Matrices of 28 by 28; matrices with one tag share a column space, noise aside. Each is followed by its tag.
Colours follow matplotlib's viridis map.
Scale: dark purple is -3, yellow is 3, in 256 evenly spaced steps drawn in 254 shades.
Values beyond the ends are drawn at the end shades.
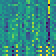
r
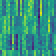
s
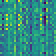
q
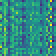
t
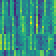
s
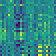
r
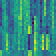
s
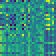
q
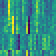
s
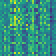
q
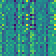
q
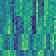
s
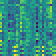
r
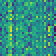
t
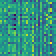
q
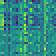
q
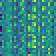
t
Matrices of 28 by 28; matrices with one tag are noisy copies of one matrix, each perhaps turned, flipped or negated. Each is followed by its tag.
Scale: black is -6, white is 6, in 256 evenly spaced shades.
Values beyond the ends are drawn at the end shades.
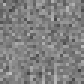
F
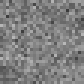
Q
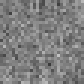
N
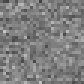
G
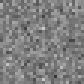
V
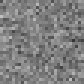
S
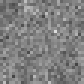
Q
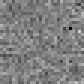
F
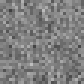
S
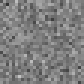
S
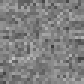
N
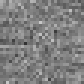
N
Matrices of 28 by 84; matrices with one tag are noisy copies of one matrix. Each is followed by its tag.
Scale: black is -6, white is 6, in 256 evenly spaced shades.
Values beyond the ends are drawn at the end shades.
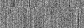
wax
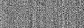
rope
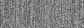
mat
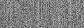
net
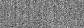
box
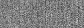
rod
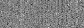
rod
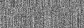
wax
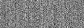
box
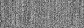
mat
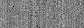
rope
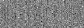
box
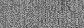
rod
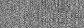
rod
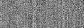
rope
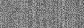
rope
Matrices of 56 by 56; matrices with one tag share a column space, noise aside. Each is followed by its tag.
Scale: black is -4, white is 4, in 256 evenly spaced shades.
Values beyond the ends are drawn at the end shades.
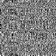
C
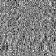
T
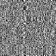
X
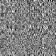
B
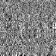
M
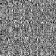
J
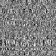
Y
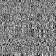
M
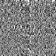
B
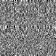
B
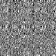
B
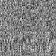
T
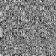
X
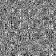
C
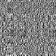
M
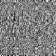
X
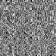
X
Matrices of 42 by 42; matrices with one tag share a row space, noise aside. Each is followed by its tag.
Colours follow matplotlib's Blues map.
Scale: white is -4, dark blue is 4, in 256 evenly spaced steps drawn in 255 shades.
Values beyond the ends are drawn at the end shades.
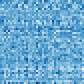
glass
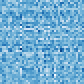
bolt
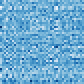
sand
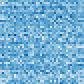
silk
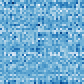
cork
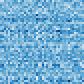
glass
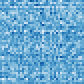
silk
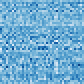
sand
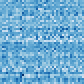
bolt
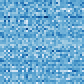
glass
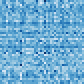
bolt
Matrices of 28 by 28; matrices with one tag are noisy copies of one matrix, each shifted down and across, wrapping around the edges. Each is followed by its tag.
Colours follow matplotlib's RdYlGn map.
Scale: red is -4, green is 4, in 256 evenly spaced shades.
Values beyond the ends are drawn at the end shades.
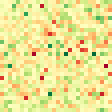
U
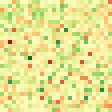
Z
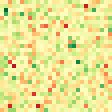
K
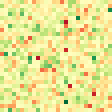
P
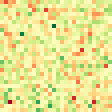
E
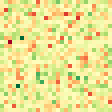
P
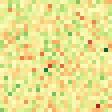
E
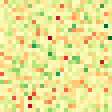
U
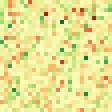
E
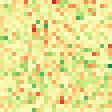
P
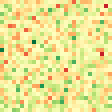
P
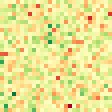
Z
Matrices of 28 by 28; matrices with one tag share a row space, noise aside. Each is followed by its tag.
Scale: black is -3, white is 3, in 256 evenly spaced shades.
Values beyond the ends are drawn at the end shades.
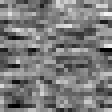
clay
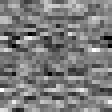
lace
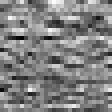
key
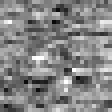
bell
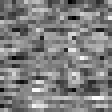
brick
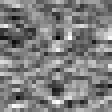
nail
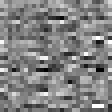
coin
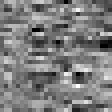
bell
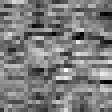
bell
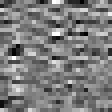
nail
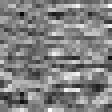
key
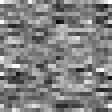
clay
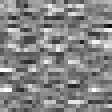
lace
